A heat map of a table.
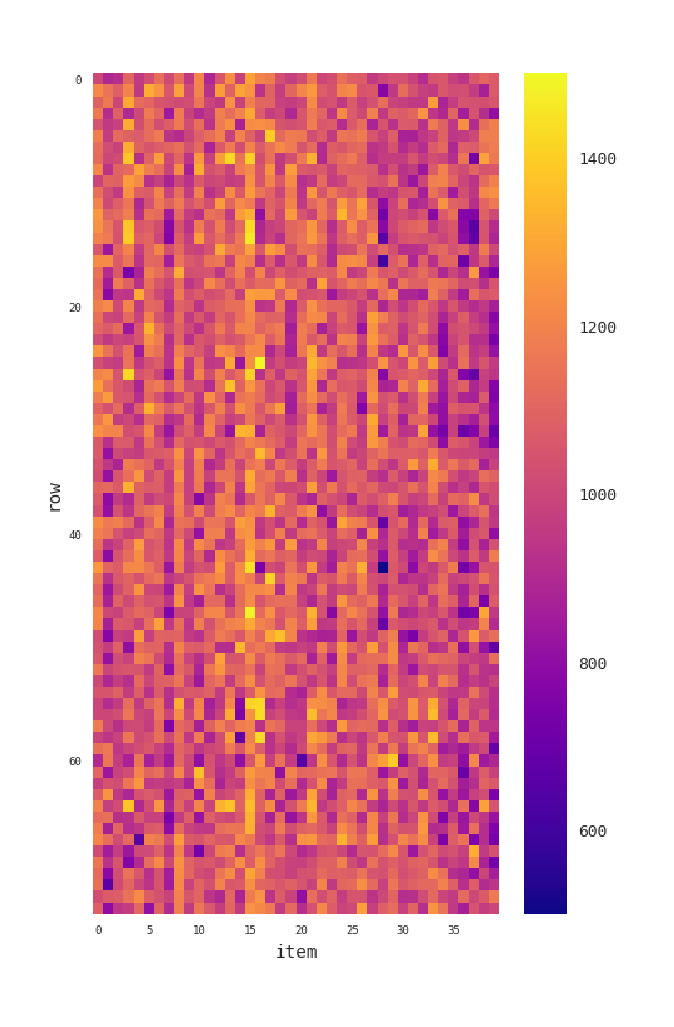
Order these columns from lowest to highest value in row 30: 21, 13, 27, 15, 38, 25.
13, 38, 25, 15, 21, 27
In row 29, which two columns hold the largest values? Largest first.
5, 18
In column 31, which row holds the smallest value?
49
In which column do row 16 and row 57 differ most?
28
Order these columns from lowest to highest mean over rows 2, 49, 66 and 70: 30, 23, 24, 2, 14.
30, 23, 2, 14, 24
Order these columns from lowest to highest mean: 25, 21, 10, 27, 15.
10, 25, 27, 21, 15
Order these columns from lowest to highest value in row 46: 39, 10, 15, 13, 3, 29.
10, 13, 3, 39, 29, 15
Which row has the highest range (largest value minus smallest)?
43
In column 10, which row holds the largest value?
61
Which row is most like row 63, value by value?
65
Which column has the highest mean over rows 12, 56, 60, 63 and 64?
15
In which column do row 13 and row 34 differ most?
37
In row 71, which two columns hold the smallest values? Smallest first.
1, 7
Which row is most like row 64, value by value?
7
